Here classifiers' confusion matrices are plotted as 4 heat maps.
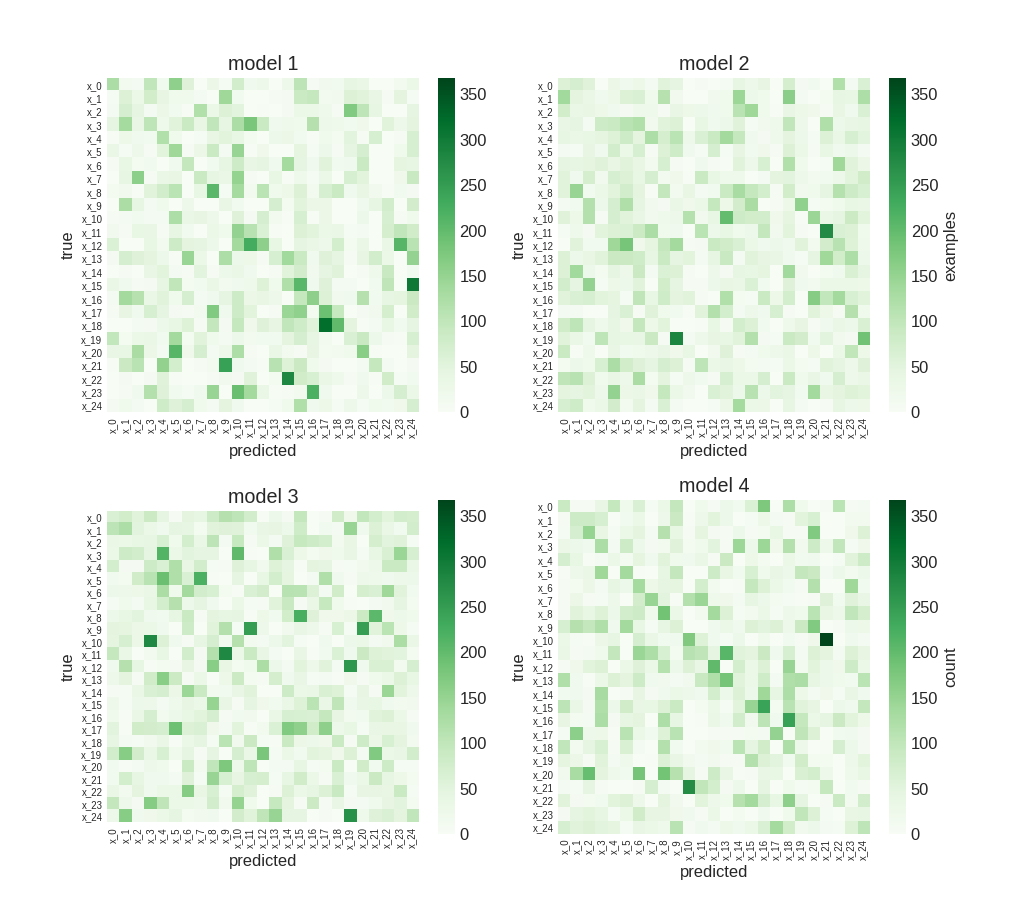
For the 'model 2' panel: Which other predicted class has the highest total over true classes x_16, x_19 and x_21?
x_9
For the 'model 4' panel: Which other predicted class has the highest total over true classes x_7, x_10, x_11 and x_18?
x_21
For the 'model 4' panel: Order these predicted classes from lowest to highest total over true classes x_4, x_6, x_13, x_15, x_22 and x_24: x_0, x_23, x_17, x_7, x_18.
x_7, x_17, x_23, x_0, x_18
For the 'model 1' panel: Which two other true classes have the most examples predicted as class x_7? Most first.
x_2, x_20
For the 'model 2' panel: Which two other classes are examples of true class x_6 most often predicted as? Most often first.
x_22, x_18
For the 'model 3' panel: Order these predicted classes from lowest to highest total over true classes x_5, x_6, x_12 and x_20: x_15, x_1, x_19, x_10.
x_10, x_1, x_15, x_19
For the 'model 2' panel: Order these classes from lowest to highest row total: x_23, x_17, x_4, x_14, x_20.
x_20, x_17, x_14, x_23, x_4
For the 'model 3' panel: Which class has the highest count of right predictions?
x_17
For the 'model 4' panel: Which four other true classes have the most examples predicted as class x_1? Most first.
x_17, x_20, x_9, x_2
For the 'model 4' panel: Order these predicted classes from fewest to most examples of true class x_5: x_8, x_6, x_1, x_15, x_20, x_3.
x_6, x_1, x_8, x_15, x_20, x_3
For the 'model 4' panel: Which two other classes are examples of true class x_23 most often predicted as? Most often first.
x_19, x_6
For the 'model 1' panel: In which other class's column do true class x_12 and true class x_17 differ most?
x_23
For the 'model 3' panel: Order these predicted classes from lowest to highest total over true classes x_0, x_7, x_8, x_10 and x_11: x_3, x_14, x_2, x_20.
x_2, x_14, x_20, x_3
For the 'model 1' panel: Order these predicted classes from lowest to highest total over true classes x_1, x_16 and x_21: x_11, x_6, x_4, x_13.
x_11, x_6, x_13, x_4
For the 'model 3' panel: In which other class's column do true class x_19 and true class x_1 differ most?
x_12
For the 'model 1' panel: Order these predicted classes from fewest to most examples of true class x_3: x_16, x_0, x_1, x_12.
x_0, x_12, x_16, x_1
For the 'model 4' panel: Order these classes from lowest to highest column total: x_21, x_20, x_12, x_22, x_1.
x_22, x_21, x_1, x_12, x_20
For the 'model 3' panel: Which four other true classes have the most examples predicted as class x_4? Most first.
x_3, x_5, x_13, x_6
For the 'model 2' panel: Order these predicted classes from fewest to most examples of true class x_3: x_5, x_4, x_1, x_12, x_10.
x_10, x_12, x_1, x_4, x_5
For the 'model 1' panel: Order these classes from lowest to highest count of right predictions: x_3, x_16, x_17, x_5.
x_3, x_5, x_16, x_17
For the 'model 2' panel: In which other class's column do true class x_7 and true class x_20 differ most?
x_11
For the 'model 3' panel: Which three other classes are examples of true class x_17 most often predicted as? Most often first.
x_5, x_14, x_15
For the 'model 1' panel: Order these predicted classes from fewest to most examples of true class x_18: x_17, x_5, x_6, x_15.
x_5, x_6, x_15, x_17
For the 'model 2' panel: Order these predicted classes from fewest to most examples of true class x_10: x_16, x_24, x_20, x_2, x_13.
x_24, x_16, x_2, x_20, x_13
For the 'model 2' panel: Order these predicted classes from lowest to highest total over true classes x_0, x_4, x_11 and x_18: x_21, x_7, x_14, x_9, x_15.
x_15, x_9, x_14, x_7, x_21
